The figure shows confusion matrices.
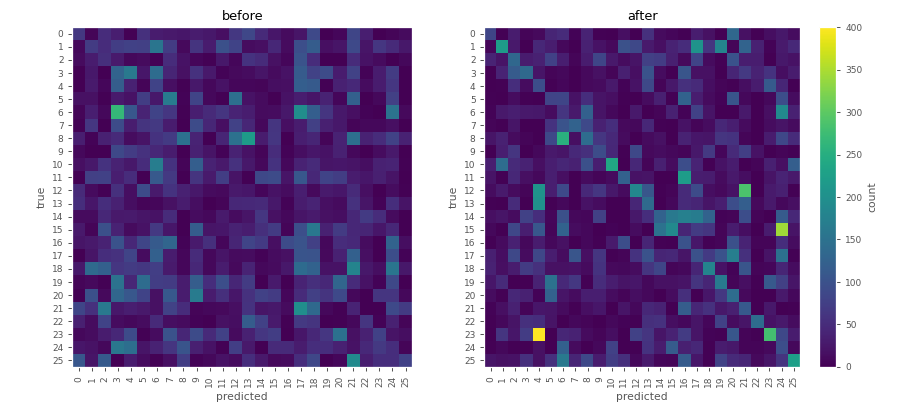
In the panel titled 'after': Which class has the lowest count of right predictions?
6
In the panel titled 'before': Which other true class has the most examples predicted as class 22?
14
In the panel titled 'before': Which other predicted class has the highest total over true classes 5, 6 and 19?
3
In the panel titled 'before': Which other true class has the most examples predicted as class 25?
21
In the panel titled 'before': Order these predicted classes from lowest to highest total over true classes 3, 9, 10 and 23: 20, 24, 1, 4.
1, 24, 20, 4
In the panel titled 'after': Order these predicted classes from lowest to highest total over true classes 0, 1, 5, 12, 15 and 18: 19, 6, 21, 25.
25, 19, 6, 21
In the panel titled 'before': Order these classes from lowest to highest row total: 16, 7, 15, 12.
12, 7, 15, 16
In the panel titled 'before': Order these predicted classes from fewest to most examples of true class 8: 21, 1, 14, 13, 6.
1, 14, 6, 21, 13
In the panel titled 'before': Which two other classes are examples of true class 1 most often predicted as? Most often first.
6, 18
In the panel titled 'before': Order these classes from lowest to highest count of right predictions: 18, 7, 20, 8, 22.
7, 22, 20, 18, 8
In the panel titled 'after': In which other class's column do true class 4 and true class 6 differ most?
24
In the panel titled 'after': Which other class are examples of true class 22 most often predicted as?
19
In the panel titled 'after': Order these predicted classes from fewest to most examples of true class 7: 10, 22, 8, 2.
22, 2, 10, 8
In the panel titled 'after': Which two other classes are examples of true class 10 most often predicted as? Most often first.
1, 25
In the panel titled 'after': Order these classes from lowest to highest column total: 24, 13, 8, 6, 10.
10, 8, 13, 6, 24
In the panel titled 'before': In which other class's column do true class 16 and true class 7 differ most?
24
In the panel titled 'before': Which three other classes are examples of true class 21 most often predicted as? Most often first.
17, 2, 18
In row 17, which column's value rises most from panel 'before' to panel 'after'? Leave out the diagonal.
20
